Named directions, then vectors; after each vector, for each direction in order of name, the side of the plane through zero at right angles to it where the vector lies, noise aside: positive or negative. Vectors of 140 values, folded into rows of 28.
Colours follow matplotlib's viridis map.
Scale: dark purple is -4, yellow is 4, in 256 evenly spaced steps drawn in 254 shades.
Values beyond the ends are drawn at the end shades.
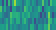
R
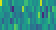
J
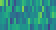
positive, negative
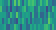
positive, positive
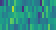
negative, positive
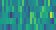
negative, negative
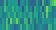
negative, positive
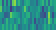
positive, positive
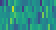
negative, positive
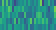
positive, negative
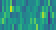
negative, negative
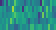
negative, positive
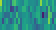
positive, positive
